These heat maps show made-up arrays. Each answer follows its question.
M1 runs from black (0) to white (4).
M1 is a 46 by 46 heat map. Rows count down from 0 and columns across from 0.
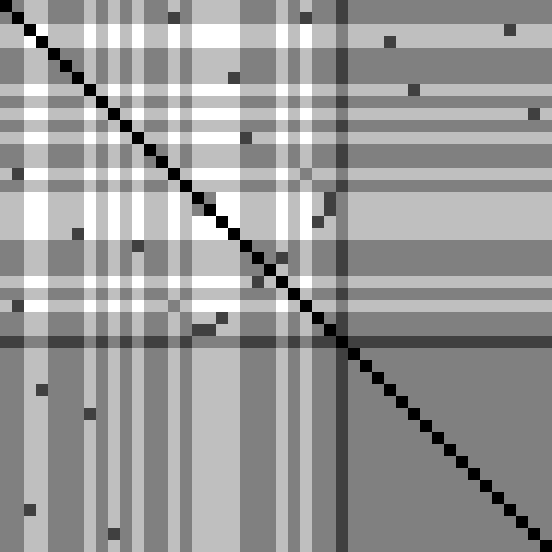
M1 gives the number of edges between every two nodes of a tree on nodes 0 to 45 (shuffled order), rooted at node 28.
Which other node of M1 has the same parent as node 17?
16
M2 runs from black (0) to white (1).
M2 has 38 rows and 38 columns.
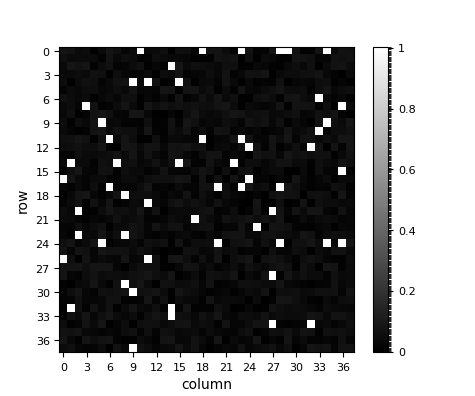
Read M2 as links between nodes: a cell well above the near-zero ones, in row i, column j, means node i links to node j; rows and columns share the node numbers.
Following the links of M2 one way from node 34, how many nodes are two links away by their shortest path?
2
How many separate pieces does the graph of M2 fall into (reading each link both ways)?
4
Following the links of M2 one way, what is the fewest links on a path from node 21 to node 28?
2
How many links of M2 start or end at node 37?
1
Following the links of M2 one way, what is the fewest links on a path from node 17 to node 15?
4
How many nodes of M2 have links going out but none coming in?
8
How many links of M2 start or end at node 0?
8
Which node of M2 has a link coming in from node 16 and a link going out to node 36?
node 24
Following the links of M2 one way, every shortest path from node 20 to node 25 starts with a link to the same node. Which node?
node 2
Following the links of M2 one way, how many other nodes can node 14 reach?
7
